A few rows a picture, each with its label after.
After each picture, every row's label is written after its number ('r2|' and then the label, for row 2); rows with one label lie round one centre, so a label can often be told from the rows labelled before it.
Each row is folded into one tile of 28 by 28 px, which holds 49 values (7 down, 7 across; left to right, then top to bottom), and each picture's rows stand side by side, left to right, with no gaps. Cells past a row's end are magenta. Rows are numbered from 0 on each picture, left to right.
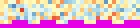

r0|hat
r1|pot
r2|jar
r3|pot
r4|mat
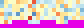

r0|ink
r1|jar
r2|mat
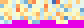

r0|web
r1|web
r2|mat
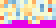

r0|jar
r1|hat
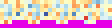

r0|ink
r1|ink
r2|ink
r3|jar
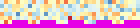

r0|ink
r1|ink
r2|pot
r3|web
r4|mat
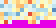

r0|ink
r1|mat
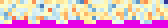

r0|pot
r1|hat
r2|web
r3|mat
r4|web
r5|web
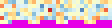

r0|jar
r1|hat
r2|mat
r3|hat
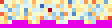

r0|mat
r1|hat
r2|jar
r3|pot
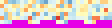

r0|jar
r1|jar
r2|jar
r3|hat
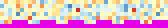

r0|ink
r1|jar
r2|hat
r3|pot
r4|hat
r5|ink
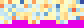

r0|pot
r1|ink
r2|web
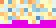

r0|mat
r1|mat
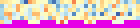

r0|web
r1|web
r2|ink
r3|ink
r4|jar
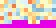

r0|jar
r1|mat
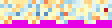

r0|ink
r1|ink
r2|jar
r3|hat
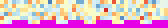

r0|jar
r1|pot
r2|web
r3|hat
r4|mat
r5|jar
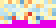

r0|pot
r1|mat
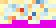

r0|hat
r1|jar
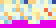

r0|web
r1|web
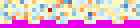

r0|pot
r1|hat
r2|jar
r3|jar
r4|hat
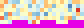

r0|jar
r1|ink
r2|hat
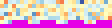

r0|jar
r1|jar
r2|web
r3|pot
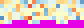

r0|web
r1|jar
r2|web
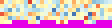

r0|mat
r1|mat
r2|ink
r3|jar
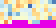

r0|ink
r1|web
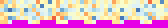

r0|mat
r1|pot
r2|mat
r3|mat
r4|mat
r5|pot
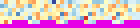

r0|ink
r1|web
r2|jar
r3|jar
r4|jar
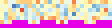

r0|hat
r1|pot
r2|ink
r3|hat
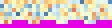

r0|ink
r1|ink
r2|web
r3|web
